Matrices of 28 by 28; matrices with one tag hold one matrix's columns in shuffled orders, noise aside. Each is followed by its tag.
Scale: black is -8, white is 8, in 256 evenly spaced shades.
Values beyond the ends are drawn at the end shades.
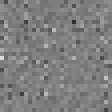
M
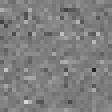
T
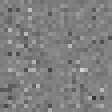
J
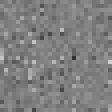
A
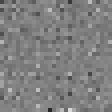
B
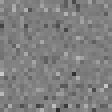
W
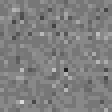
T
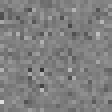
T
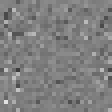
T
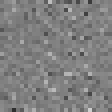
B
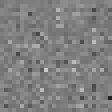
J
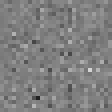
J
